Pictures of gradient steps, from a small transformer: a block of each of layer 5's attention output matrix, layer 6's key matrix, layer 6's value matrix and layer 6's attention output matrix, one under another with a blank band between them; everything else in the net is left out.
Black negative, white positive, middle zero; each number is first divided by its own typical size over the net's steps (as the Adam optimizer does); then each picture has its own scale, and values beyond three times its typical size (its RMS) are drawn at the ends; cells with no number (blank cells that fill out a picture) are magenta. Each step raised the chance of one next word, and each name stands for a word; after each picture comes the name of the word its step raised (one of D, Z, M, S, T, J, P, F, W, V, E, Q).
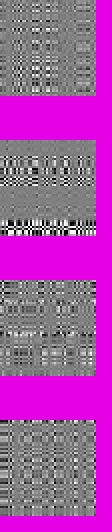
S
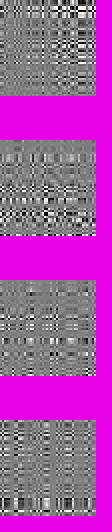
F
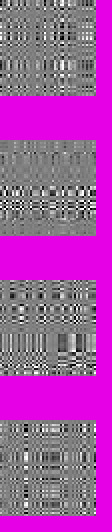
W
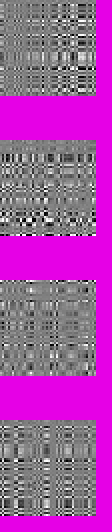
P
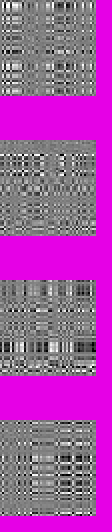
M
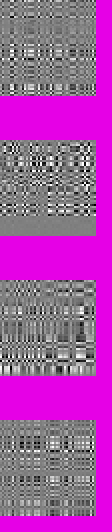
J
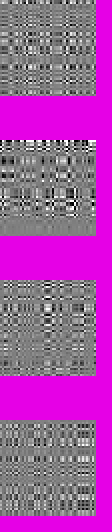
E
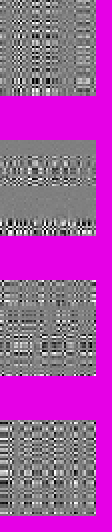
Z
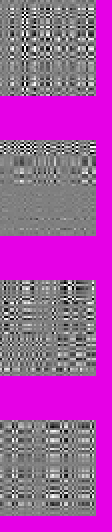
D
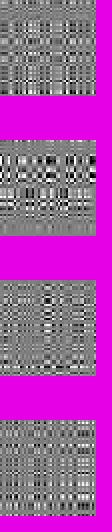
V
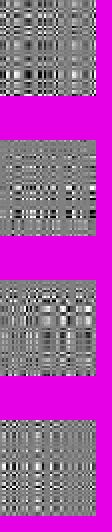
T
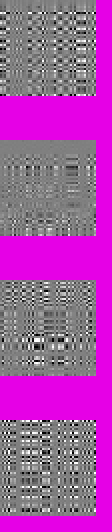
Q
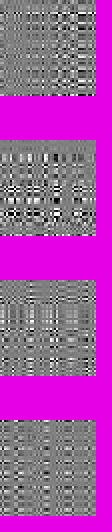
Q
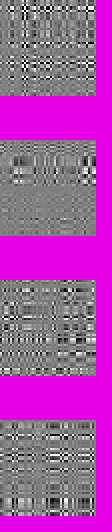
F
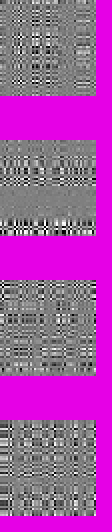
E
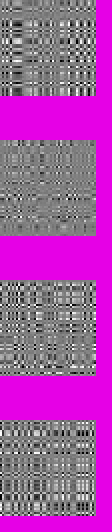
V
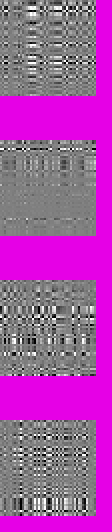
F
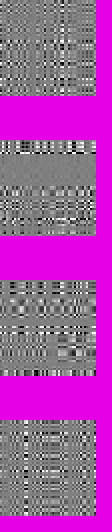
S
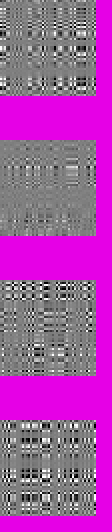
D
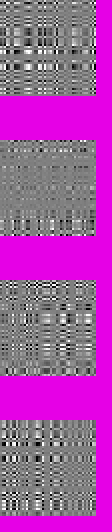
E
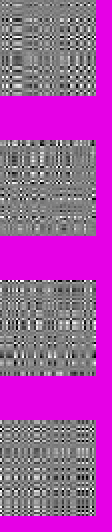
P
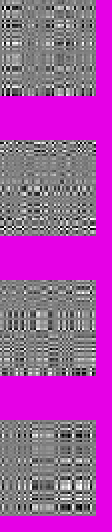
V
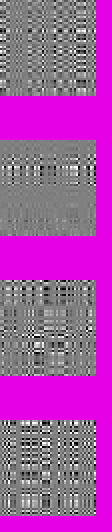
Z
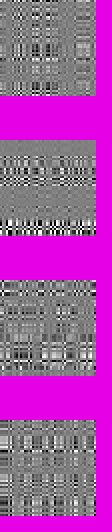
J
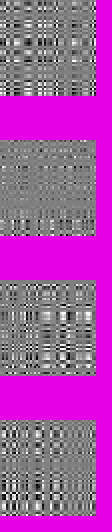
V
